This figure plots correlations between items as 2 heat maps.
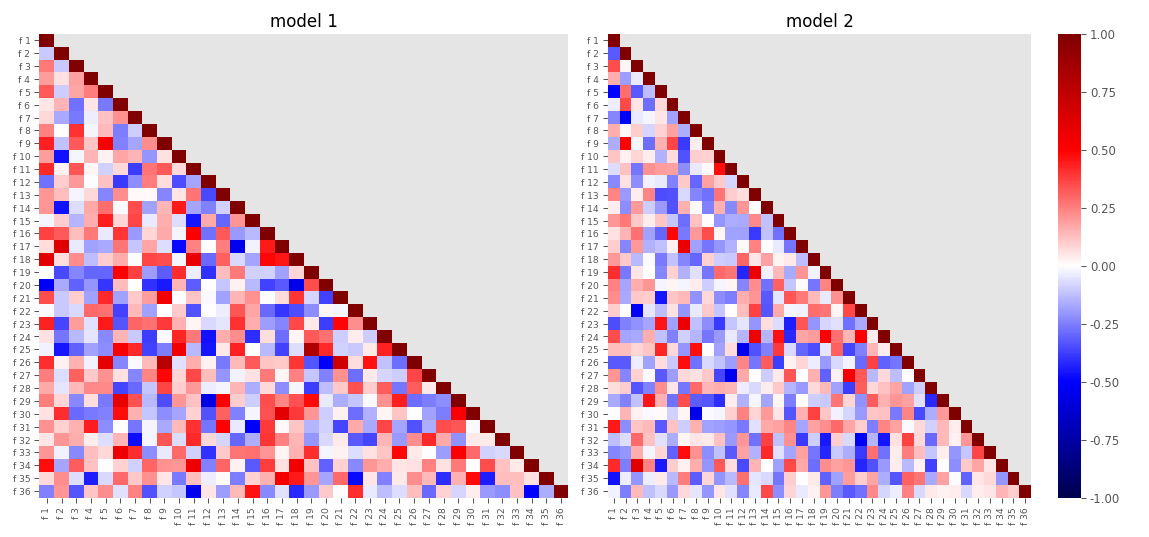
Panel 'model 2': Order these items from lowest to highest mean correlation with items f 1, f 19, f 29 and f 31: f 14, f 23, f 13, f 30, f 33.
f 33, f 23, f 14, f 30, f 13
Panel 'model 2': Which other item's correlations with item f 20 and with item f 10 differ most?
f 29
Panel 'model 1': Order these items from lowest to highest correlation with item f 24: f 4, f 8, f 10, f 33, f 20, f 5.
f 8, f 5, f 4, f 33, f 20, f 10
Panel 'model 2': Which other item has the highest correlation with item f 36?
f 14
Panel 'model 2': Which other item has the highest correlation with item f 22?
f 24
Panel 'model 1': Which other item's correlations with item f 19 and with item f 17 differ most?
f 25
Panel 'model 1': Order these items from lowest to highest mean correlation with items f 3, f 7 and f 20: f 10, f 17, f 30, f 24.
f 17, f 30, f 24, f 10
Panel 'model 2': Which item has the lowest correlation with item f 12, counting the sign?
f 25
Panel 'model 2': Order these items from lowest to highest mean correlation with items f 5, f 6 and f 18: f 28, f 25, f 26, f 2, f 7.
f 7, f 26, f 25, f 28, f 2
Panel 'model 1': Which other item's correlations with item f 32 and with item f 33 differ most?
f 7
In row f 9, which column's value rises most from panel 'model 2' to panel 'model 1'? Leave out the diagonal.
f 26
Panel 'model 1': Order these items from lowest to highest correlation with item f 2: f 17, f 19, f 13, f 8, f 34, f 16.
f 19, f 34, f 8, f 13, f 16, f 17
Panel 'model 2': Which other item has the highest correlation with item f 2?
f 9
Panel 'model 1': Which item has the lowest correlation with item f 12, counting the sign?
f 29
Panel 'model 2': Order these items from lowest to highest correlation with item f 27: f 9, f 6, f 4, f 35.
f 6, f 4, f 9, f 35
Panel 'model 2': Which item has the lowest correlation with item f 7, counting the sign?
f 2
